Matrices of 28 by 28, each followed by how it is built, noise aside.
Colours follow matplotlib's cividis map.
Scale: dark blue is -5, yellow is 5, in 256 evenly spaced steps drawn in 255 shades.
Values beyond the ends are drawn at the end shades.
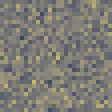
noise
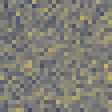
Hankel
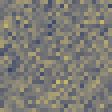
Hankel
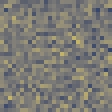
noise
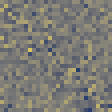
block diagonal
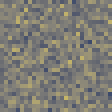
noise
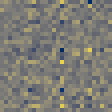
low rank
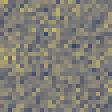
Hankel
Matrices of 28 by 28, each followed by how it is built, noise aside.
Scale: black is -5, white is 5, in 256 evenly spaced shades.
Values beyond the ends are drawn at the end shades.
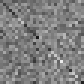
diagonal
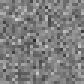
noise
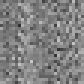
repeating rows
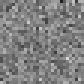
noise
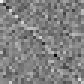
diagonal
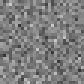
noise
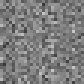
repeating rows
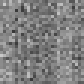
blocks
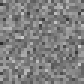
noise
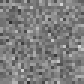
noise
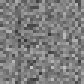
repeating rows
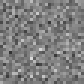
noise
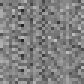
repeating rows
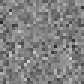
noise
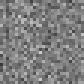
repeating rows
